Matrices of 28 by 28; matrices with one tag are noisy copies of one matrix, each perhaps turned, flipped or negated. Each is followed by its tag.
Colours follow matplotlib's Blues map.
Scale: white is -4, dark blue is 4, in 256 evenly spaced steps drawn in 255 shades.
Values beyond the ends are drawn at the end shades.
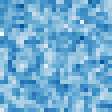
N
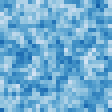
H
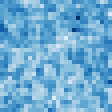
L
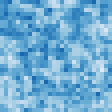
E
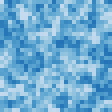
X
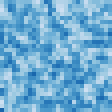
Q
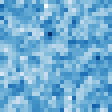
Q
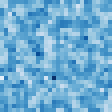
N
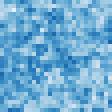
L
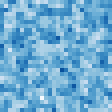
N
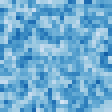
N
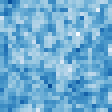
L
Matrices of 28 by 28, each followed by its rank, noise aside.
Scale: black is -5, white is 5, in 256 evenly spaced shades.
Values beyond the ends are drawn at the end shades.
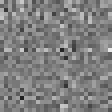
five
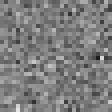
eight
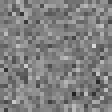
eight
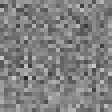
seven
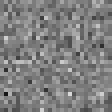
six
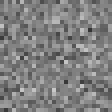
seven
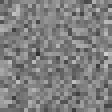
seven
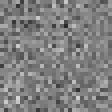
seven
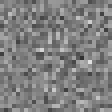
seven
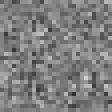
seven
